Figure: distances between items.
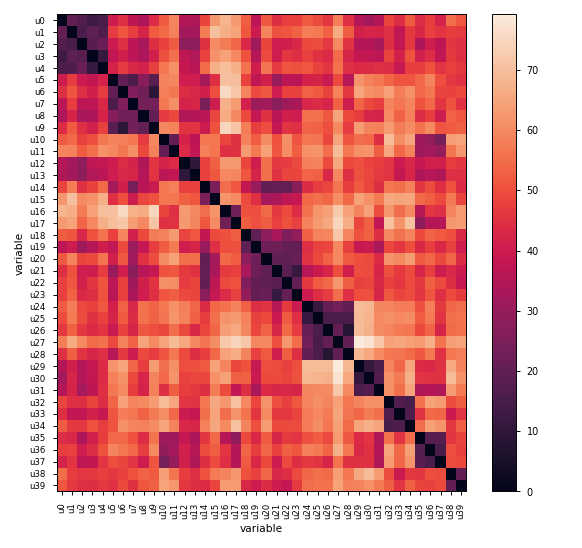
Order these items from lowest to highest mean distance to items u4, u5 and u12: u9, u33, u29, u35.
u9, u33, u35, u29
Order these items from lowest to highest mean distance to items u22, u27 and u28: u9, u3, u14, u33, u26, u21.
u26, u21, u14, u3, u9, u33
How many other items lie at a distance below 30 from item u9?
4
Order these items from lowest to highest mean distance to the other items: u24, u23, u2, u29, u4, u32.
u2, u23, u4, u24, u29, u32
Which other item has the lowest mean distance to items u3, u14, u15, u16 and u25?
u21
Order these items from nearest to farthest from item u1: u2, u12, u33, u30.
u2, u12, u33, u30
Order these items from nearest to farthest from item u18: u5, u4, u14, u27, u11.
u14, u5, u4, u11, u27
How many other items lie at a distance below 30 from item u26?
4
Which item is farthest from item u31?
u27
